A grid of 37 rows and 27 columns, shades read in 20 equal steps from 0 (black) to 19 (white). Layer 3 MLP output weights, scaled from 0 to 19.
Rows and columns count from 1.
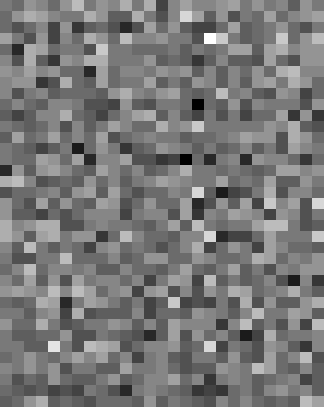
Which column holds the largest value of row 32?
5
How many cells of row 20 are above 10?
5
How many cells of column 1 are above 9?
15
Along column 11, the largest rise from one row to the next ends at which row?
4
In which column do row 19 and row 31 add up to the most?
23
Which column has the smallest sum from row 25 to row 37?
6
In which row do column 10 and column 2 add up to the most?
17
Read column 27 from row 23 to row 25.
7 11 11
